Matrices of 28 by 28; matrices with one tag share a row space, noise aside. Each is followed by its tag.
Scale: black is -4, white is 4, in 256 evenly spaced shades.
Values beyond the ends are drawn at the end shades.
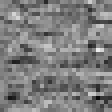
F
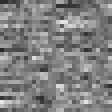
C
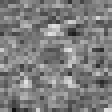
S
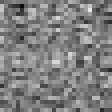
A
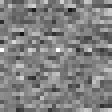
A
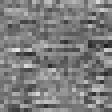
F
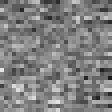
A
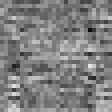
F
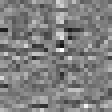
C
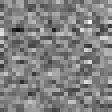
A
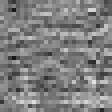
F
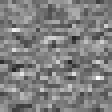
S
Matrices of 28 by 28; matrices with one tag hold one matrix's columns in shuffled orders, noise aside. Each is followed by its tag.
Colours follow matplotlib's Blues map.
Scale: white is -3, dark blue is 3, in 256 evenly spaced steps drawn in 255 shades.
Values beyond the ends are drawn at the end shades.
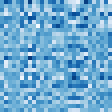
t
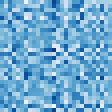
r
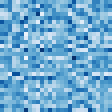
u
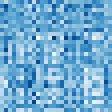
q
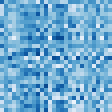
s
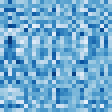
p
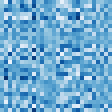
r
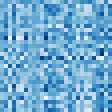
s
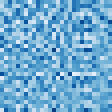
u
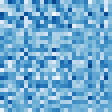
t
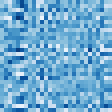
r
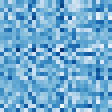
r
